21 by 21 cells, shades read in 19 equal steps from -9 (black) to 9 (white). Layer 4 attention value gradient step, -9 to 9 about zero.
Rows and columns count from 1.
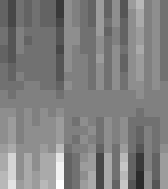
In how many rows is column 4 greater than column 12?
6
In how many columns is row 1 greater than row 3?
2
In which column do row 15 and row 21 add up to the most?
8
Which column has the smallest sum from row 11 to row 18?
18
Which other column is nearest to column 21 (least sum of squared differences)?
5
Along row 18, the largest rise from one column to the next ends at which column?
14
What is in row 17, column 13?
-2
